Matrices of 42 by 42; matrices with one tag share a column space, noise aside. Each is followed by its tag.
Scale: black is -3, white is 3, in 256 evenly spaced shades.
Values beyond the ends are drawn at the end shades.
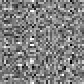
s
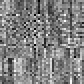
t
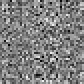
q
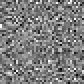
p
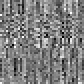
t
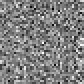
s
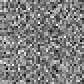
s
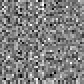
q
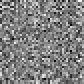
q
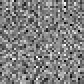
q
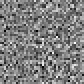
s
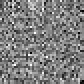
q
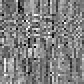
t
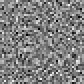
p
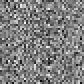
s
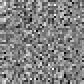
q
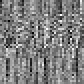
t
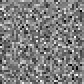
s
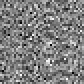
s
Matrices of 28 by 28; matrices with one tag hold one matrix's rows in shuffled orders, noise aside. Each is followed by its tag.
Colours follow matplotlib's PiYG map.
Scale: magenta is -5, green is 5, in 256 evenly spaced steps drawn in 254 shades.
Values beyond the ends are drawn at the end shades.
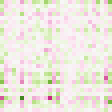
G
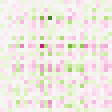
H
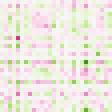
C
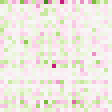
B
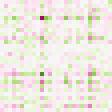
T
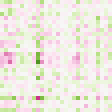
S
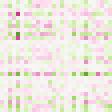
C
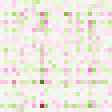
T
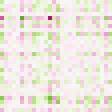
G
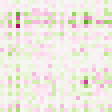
C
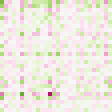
G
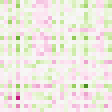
C
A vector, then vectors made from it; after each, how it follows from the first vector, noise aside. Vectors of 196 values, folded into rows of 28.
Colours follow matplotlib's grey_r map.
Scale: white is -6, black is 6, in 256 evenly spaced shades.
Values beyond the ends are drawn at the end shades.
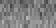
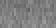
reversed, negated, shrunk.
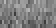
reversed.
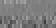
reversed, partly zeroed.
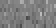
negated, partly zeroed.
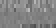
reversed, partly zeroed.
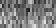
reversed, negated, scaled up.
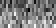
reversed, negated, scaled up.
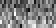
reversed, negated, scaled up.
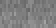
reversed, negated, shrunk.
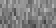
reversed.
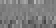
reversed, partly zeroed.
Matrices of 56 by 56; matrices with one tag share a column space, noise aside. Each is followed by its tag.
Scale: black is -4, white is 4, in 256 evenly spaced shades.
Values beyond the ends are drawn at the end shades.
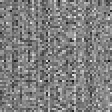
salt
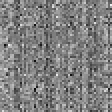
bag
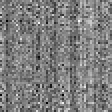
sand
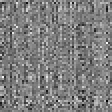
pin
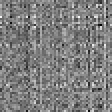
bag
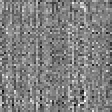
pin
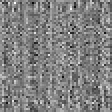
pin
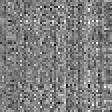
sand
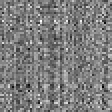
sand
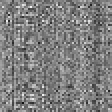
sand
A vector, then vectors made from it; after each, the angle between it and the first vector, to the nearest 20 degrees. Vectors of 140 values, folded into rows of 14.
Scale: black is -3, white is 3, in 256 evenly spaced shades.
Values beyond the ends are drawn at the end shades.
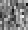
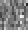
40 degrees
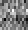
120 degrees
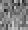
80 degrees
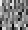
100 degrees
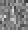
140 degrees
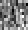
20 degrees
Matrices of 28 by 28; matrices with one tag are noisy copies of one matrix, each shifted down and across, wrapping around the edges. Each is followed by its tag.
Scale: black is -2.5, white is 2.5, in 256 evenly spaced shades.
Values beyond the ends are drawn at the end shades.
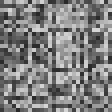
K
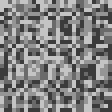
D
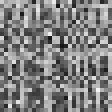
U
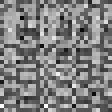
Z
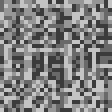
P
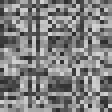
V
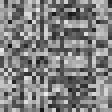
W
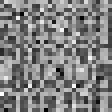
D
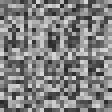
Z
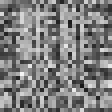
W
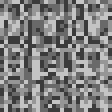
D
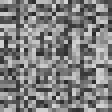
Z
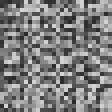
Z
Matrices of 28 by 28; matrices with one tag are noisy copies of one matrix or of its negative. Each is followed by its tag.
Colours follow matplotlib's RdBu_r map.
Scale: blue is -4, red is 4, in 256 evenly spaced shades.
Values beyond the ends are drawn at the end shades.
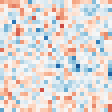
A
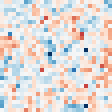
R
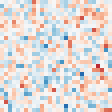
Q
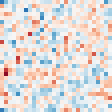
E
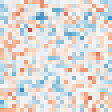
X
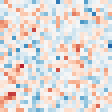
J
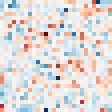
A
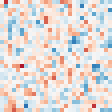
Q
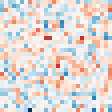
A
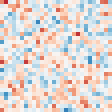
E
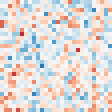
J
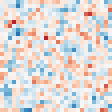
A
